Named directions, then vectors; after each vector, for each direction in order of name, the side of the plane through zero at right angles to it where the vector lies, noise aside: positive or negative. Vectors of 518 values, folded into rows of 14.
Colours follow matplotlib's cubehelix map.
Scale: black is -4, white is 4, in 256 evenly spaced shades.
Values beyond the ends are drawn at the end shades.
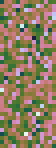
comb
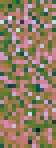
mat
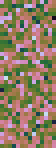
negative, positive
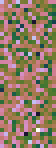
negative, negative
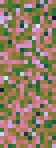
negative, positive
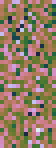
negative, negative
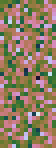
positive, positive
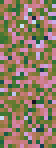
positive, positive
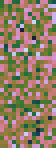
positive, positive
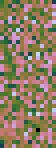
positive, positive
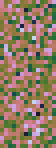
negative, negative
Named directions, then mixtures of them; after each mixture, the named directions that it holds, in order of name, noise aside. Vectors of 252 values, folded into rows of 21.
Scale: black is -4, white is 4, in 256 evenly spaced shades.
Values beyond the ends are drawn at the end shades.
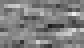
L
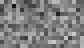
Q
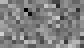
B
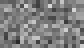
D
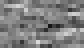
L.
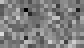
B, Q.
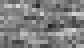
D, L.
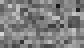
B, L, Q.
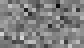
B, D, L.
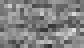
L, Q.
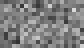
D.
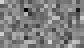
B, Q.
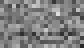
D, L, Q.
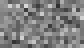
B, D, L.
